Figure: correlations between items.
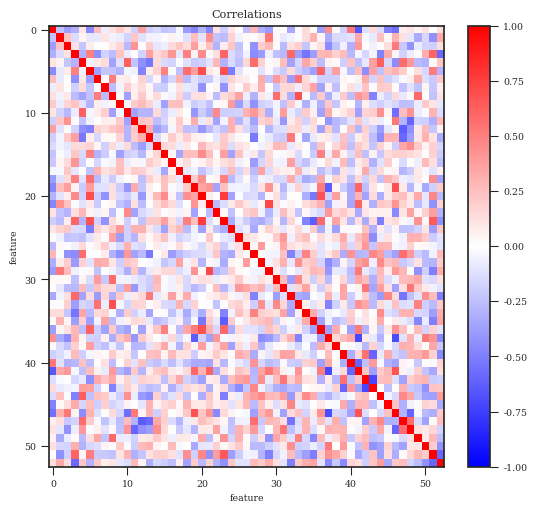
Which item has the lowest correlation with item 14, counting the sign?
12
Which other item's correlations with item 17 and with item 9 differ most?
28
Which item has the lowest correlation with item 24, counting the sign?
5
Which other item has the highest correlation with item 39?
42
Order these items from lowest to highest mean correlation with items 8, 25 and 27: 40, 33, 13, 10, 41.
13, 10, 40, 41, 33
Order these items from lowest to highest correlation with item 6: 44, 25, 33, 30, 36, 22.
36, 22, 25, 44, 30, 33
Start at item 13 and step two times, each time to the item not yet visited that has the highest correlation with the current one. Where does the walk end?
3
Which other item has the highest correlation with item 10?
4
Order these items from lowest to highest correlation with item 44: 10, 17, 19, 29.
19, 17, 29, 10
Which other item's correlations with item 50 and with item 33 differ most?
37
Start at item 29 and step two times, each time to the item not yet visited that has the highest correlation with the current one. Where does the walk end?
41
